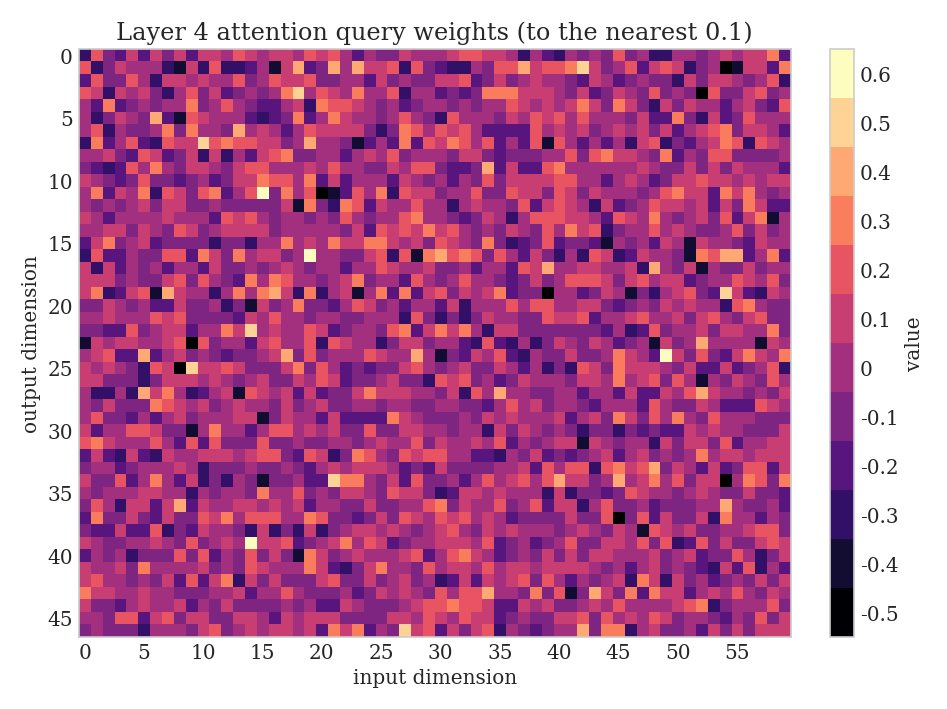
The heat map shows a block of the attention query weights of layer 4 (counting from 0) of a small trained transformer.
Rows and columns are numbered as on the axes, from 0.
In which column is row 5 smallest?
8
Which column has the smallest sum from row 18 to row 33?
3
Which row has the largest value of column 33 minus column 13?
27
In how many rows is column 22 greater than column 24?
18
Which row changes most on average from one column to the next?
19
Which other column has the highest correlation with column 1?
54
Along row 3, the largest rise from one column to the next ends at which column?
53
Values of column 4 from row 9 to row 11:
0.2 -0.1 0
